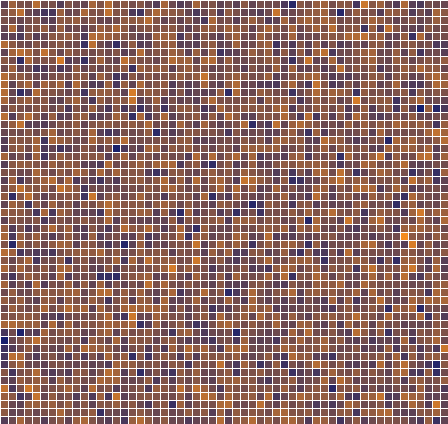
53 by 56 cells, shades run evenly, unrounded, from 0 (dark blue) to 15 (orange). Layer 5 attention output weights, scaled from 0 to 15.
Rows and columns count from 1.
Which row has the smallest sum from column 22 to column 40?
27
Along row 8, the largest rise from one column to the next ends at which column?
4
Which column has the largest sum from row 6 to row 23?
40
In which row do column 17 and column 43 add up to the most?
12
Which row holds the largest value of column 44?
28
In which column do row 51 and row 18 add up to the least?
49
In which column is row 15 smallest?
17
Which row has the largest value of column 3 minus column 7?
2
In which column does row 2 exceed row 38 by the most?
14
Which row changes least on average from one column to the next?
10
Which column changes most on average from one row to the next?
45
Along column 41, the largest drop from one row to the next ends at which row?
8
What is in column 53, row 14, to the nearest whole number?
0
